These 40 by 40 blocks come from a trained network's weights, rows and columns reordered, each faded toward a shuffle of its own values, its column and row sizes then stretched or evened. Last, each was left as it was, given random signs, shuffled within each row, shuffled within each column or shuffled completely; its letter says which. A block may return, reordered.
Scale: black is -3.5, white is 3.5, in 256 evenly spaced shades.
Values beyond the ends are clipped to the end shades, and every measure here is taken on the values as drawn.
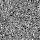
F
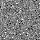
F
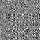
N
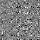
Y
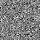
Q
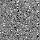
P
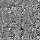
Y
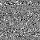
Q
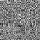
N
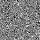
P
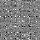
Y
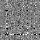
Y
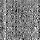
N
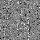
P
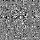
Y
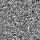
F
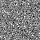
F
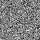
F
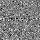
Q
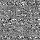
Q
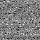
Q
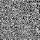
Y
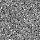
F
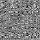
N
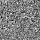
Q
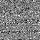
Q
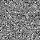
Q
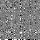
Y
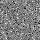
F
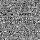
Q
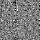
Y
